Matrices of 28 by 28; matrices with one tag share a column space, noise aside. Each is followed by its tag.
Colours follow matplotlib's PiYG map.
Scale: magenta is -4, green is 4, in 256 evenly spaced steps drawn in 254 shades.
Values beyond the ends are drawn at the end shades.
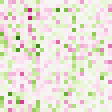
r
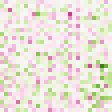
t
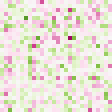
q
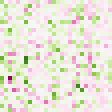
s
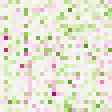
r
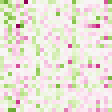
q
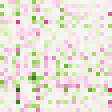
s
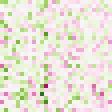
t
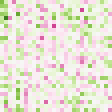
q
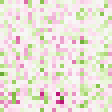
t
